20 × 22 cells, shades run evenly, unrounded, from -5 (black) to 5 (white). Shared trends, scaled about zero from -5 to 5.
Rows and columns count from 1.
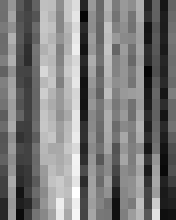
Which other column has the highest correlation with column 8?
20
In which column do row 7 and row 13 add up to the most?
10
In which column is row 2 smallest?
11
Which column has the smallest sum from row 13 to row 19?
21
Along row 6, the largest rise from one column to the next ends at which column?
12
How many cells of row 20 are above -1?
14
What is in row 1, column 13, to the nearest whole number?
-1
